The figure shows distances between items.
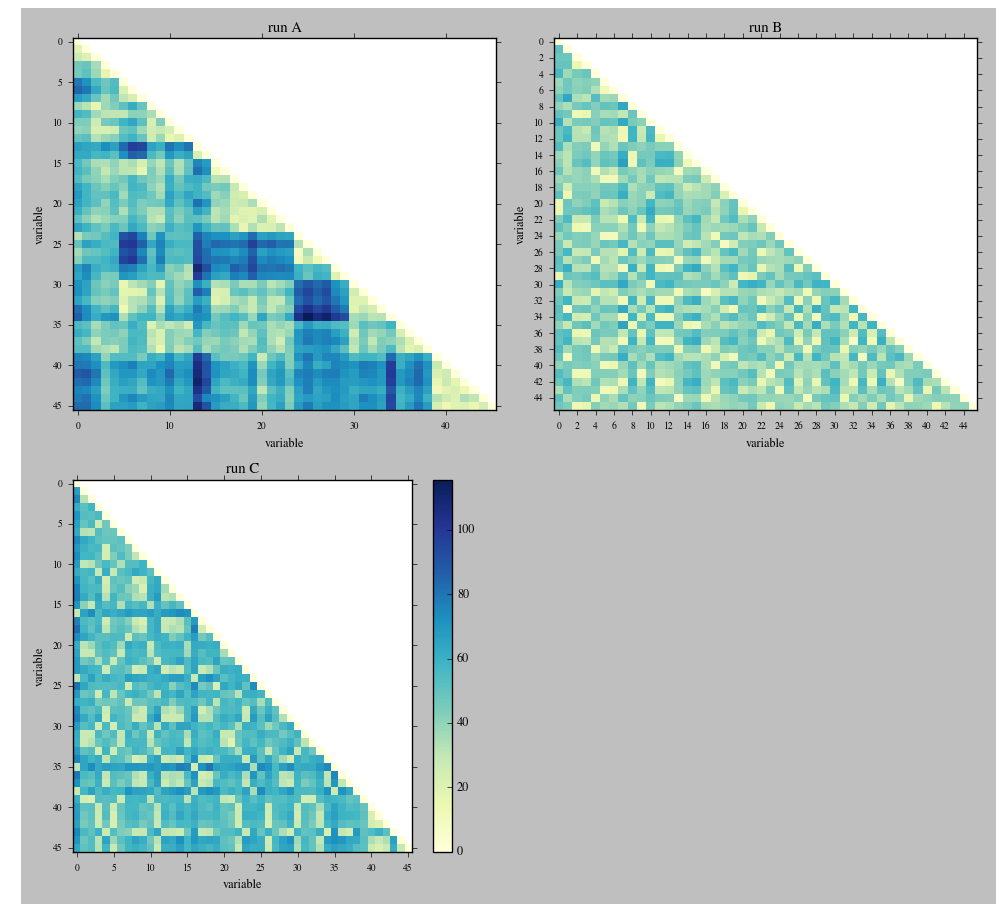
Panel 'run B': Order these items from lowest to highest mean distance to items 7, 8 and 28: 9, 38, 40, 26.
26, 9, 40, 38
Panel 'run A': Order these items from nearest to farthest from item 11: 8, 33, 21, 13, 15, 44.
8, 15, 21, 33, 44, 13
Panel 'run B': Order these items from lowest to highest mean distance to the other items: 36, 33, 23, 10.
23, 36, 33, 10
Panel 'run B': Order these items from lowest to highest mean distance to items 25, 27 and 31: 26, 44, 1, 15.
44, 1, 15, 26
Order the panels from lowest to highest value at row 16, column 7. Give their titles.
run A, run B, run C
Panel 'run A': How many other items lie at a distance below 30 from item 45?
6
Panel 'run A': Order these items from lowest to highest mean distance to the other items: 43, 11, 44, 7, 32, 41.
11, 32, 7, 43, 44, 41
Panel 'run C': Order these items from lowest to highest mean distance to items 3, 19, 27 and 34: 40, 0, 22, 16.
40, 22, 16, 0
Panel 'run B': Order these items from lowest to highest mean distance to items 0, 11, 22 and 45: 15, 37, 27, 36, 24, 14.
37, 36, 24, 27, 14, 15
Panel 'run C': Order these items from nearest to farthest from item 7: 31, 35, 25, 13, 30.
25, 13, 30, 31, 35
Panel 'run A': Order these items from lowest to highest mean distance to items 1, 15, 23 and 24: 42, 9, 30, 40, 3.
3, 9, 30, 40, 42
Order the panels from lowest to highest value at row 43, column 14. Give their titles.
run C, run B, run A
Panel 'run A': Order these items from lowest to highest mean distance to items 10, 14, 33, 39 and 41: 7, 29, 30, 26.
30, 7, 29, 26
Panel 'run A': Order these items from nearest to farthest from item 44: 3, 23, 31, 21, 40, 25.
40, 23, 3, 21, 25, 31
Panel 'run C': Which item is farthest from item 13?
0
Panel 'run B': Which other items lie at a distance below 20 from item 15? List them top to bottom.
8, 14, 35
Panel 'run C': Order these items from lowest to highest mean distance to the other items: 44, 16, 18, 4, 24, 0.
4, 18, 44, 24, 16, 0
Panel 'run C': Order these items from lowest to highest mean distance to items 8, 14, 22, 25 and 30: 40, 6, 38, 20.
40, 6, 20, 38
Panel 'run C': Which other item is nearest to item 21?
32
